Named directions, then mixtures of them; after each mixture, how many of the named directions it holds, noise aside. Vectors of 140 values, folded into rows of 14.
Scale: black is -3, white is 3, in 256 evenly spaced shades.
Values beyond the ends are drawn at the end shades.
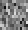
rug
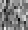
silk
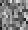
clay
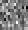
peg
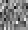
two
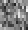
three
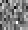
three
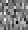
three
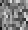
one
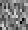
three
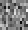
one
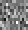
two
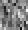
four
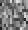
one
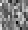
two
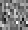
two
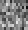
three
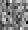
four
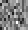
four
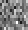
four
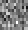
one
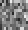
two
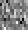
four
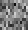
three
